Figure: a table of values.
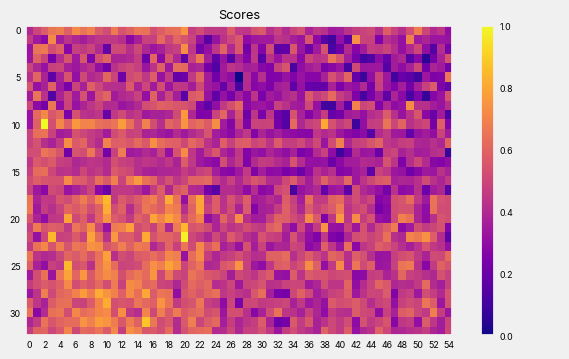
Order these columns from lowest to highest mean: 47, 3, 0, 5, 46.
47, 46, 0, 3, 5
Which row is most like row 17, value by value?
4
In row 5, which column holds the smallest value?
27
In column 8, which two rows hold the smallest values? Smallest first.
3, 7
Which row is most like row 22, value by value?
0
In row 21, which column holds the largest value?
20
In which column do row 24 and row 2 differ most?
10
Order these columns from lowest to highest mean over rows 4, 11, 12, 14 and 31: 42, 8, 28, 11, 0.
42, 28, 0, 8, 11
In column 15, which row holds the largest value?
31
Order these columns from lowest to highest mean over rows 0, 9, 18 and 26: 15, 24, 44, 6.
44, 24, 15, 6
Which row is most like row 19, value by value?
18
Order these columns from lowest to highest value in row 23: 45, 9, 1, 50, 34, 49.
49, 50, 34, 45, 1, 9
